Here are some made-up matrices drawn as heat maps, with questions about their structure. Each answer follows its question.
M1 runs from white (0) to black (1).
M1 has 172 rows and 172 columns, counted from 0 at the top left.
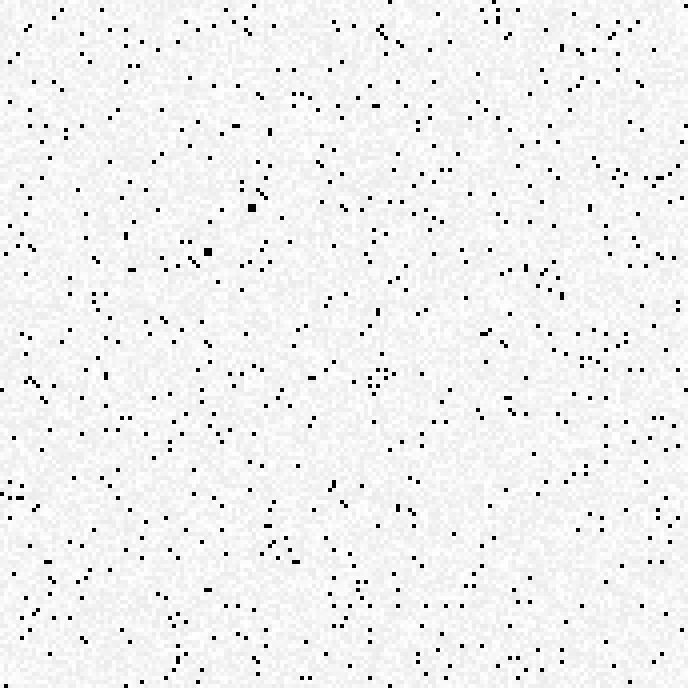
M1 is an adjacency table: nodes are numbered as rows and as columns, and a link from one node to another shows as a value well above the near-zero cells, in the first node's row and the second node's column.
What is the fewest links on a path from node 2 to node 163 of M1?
3
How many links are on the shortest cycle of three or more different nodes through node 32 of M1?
3
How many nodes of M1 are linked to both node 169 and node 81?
1
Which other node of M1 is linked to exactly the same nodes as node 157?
node 49
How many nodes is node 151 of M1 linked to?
11
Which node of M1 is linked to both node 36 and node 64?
node 47
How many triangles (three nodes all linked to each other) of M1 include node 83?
2
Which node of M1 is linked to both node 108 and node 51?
node 63
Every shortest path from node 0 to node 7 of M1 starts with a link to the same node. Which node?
node 97
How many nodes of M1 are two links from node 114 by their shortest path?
2
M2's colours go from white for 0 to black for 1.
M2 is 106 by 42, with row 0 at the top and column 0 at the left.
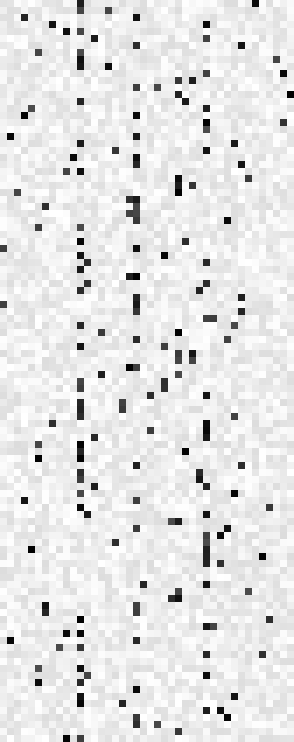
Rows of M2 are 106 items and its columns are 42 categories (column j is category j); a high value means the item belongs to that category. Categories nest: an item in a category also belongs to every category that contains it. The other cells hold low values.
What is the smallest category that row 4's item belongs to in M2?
9
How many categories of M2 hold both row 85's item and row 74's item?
2
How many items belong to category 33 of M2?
5
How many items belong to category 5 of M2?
6
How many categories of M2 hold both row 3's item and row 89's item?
1
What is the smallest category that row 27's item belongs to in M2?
2
